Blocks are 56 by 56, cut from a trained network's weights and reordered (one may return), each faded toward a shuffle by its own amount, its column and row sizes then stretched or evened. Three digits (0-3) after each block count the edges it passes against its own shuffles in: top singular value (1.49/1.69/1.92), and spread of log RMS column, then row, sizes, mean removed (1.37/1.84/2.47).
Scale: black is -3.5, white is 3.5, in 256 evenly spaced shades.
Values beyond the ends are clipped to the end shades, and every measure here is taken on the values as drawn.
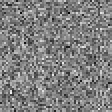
1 0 0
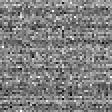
3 1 0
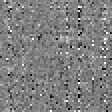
1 2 0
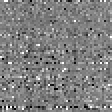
0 0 3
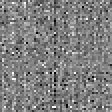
1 1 2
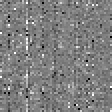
1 2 0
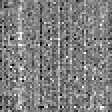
3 2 1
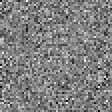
0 2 0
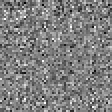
0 2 2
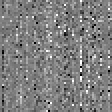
0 3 0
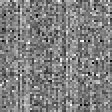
2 0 1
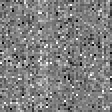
0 2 0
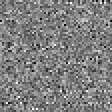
0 0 2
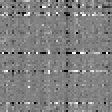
3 1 3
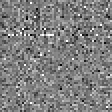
1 1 1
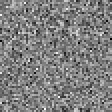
0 0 0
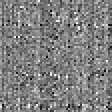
1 0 1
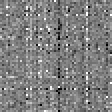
3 2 2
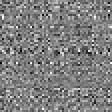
3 2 3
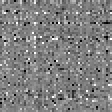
0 1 2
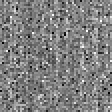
1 0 0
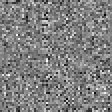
1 2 1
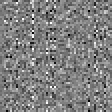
1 3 0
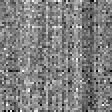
3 0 2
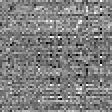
3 2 1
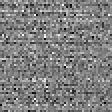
2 1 2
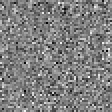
0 1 1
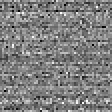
3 0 2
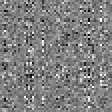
2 3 2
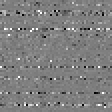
1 0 3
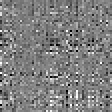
3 3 3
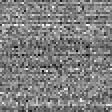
3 0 1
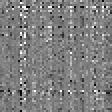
2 3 2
